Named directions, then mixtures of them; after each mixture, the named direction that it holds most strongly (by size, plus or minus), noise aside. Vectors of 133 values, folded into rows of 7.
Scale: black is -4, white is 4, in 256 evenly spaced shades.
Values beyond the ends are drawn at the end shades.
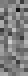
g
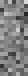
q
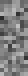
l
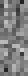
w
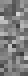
l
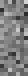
q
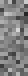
q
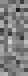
g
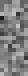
l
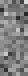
q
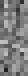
w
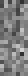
w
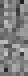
w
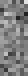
q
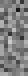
g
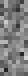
w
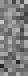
q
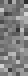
q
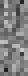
w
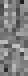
w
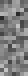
l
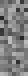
g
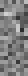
q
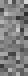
q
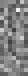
g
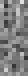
w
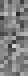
l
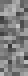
l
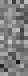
q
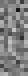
g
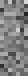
q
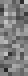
w
